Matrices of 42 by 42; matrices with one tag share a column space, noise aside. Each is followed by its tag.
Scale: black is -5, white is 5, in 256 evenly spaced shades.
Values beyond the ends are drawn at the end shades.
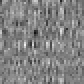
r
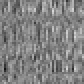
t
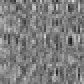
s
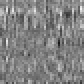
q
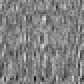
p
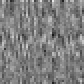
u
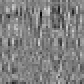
q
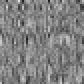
s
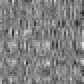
r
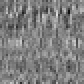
q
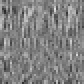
q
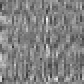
p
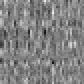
r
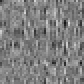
r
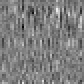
q
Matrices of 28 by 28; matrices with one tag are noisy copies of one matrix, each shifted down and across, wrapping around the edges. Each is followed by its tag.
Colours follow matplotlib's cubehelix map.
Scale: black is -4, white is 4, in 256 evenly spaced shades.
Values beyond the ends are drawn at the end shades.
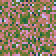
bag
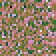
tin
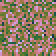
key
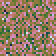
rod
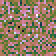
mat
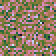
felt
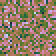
mat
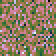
bag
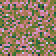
felt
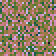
rod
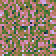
key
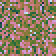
key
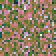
tin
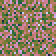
rod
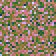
felt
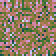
mat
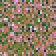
tin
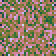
bag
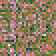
mat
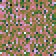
rod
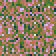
bag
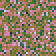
rod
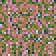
rod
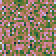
mat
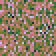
bag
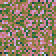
mat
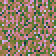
rod
